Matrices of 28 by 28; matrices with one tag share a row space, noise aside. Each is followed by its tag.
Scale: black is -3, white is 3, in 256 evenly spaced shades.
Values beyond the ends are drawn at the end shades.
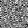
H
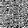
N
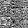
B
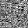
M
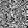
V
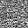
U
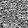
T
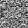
T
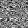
V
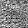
B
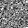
H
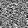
V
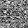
B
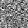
U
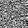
H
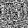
U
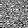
N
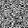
H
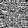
T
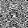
V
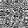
N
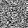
V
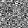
U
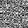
N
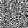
H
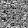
B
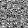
U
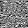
T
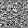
U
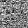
B
